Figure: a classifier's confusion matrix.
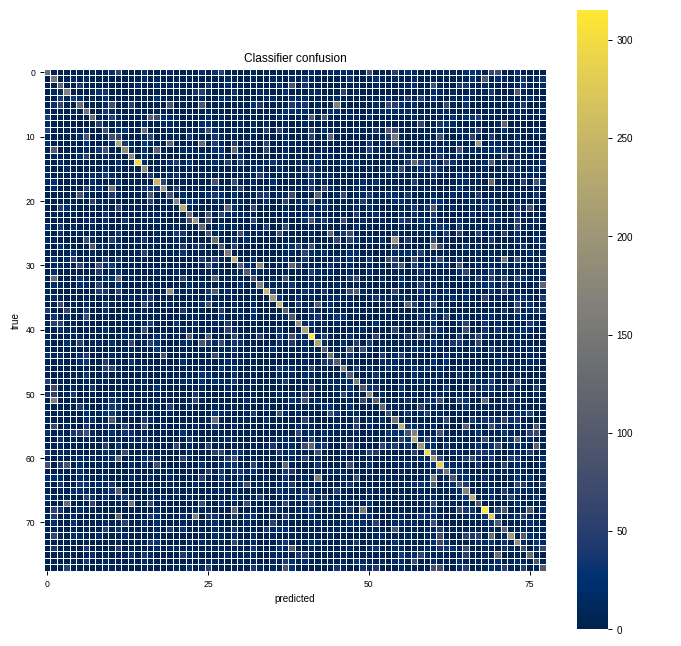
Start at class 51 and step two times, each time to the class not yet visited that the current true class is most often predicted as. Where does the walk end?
68
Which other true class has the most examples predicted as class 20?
58
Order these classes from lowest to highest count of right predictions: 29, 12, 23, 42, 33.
33, 12, 23, 42, 29
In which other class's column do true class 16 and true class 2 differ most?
38
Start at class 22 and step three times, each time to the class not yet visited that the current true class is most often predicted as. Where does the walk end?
18
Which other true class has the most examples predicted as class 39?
56
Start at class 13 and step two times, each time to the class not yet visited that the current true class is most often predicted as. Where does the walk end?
54
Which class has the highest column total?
60
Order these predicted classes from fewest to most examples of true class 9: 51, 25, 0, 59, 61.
59, 61, 51, 0, 25
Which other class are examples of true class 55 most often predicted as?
65
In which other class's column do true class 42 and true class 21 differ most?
28
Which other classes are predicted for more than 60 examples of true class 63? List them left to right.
42, 48, 60
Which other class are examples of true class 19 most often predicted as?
42
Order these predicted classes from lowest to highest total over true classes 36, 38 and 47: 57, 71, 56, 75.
71, 75, 57, 56
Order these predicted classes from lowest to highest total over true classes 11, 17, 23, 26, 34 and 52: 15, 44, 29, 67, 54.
44, 15, 29, 67, 54
